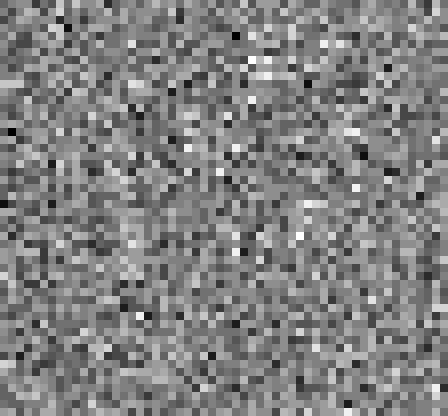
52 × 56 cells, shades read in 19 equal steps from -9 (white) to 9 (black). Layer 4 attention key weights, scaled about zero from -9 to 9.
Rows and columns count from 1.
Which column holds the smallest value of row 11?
17
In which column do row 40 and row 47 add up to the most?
23
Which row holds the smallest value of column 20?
21
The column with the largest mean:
54
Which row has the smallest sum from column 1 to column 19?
11
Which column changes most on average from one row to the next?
49
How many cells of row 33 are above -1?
27
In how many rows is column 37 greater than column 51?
19
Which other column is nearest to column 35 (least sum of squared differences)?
48
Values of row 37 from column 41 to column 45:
-3 2 0 0 -2
